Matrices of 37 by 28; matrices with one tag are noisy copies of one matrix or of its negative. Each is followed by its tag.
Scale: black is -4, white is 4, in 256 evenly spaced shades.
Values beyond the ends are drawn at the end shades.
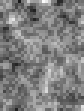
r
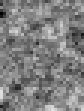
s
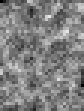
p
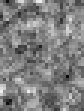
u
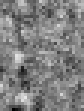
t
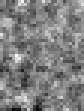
t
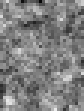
u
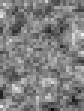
s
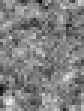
u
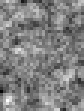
u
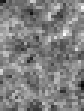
p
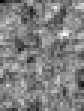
p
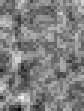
t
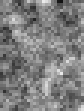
r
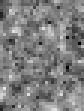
s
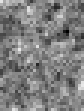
p
